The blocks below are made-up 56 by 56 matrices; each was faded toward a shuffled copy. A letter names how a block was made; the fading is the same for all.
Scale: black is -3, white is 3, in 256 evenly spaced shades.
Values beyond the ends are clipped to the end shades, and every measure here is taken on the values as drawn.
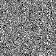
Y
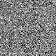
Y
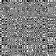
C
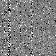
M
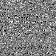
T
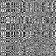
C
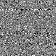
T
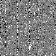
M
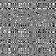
C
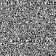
T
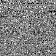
T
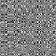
C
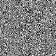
Y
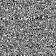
T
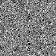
Y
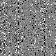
M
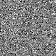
T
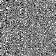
Y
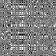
C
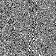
Y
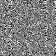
Y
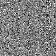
Y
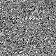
T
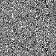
Y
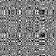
C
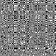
C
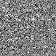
T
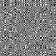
C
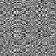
C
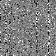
M
